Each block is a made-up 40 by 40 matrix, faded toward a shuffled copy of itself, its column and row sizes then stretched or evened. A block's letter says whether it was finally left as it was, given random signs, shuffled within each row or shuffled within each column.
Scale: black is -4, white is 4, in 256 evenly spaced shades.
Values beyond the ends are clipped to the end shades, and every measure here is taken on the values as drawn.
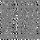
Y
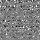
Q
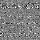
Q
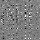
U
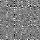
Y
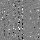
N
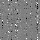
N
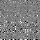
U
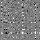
Y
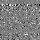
Q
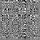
Y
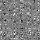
U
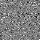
Q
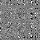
U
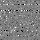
Q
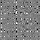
Y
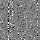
N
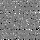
Q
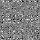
U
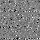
Q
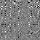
Y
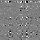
Y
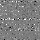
Q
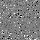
Q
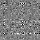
U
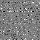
Q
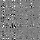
U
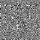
U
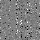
N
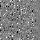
N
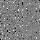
N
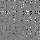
U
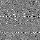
Q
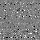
Q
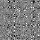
U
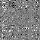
U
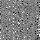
N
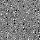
N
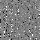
N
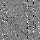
N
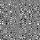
Y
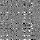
Y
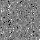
N
